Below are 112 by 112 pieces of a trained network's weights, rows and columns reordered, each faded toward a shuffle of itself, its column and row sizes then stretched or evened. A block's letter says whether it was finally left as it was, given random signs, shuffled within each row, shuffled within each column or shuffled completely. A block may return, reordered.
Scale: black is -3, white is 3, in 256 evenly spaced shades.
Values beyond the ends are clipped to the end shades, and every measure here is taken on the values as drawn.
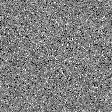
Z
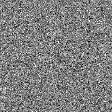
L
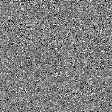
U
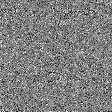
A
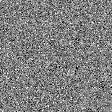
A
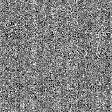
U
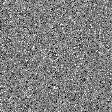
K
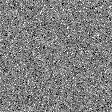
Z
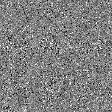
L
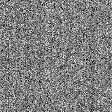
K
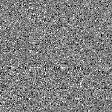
U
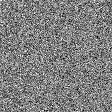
Z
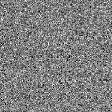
U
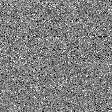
A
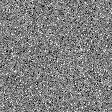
Z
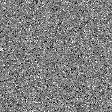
A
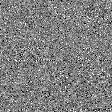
A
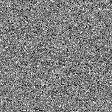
A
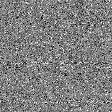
A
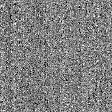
K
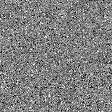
A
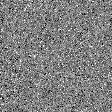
K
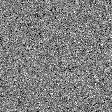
Z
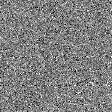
A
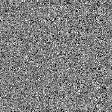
L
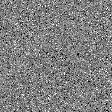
K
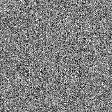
K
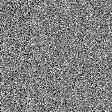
K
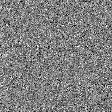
A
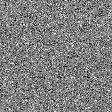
A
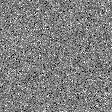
Z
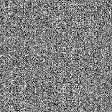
U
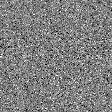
A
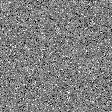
Z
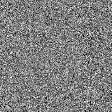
L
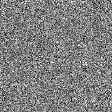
L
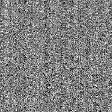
U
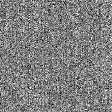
U
